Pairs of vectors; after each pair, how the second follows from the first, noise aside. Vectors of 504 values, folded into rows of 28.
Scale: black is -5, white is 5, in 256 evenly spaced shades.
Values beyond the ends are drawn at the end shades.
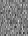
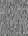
negated, shrunk.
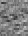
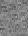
wrapped around, shrunk.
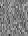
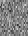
sign-scrambled.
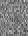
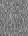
reversed, negated, shrunk.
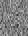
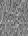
negated, shrunk.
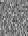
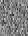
sign-scrambled.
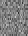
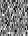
wrapped around, scaled up.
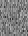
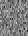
sign-scrambled.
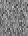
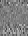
negated, partly zeroed.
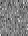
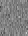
reversed, negated, shrunk.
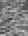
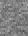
negated, shrunk.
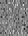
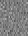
reversed, negated, shrunk.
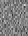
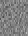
negated, shrunk.
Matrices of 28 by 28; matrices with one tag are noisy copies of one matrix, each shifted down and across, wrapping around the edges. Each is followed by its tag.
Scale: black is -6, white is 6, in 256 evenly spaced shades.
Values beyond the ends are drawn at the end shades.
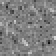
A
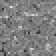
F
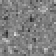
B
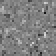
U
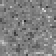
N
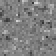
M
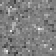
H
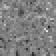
N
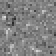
H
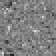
H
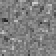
M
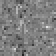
H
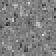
A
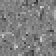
U
